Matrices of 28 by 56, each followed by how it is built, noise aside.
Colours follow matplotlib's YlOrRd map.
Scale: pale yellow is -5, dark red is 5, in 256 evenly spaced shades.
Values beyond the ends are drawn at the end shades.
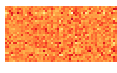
low rank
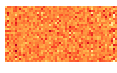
uneven columns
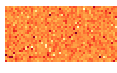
sparse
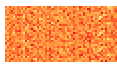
repeating rows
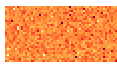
sparse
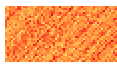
Hankel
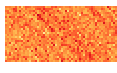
Toeplitz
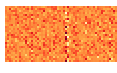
uneven columns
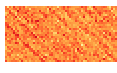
Toeplitz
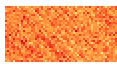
Toeplitz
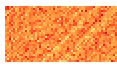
Hankel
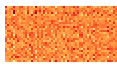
low rank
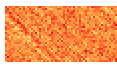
Toeplitz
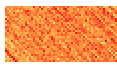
Toeplitz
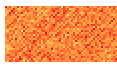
Hankel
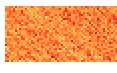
Toeplitz
